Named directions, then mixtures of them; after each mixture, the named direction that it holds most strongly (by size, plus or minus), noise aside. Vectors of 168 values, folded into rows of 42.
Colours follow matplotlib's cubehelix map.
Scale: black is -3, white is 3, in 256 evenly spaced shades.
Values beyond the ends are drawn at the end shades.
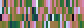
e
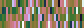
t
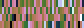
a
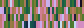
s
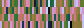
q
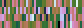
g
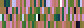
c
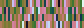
t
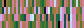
g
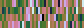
t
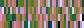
a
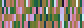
g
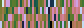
q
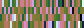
a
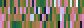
g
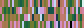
t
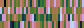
g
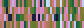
c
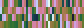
e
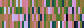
a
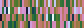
e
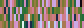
s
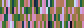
q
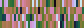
s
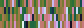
t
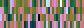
s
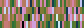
t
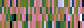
a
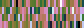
a
